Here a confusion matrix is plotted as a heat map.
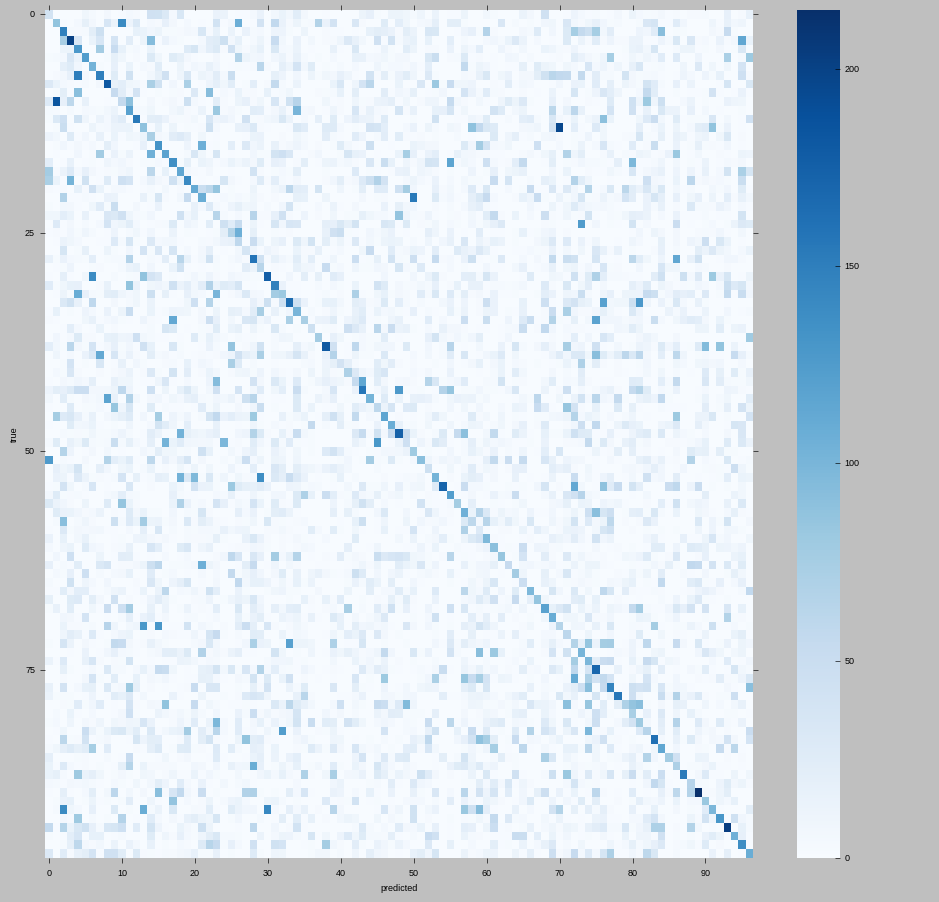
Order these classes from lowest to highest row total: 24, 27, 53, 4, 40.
40, 27, 4, 24, 53
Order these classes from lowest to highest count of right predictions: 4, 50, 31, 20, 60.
50, 60, 20, 4, 31
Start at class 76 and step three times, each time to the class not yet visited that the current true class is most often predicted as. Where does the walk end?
81
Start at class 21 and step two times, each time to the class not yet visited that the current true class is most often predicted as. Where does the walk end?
2
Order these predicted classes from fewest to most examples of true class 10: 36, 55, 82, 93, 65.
36, 93, 65, 55, 82
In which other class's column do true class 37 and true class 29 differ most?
96
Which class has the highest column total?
28
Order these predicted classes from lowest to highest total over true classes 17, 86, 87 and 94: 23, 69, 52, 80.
23, 69, 52, 80
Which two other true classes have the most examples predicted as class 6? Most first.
30, 84
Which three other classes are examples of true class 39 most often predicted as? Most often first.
7, 75, 29
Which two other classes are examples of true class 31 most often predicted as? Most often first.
11, 22
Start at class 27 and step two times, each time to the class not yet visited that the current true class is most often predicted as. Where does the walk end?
8
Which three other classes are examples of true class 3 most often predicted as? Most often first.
95, 14, 2
